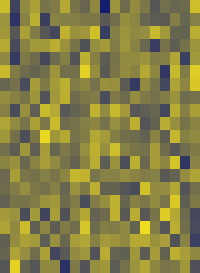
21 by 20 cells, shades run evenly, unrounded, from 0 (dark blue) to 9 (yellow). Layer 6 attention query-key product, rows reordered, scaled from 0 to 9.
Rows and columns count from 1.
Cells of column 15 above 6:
5
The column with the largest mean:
18
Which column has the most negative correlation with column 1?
11
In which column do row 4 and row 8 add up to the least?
16
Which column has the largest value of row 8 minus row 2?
2
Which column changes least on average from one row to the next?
8
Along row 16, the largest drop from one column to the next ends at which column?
19
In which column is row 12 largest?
12
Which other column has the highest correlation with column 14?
17
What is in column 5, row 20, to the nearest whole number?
6
